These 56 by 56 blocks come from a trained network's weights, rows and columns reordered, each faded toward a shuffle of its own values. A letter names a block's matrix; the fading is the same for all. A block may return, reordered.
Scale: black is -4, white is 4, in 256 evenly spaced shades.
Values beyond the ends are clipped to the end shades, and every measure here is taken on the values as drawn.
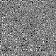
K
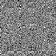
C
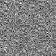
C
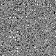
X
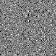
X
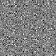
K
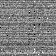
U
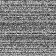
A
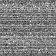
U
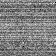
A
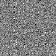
C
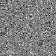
X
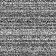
A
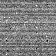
U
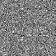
C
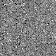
X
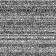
A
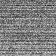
A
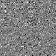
X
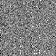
C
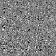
X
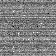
U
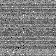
U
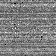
U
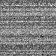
A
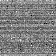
U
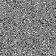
X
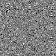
X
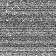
U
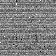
U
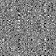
K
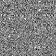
C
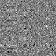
C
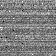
U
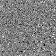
X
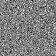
C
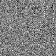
C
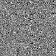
X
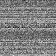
A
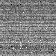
U
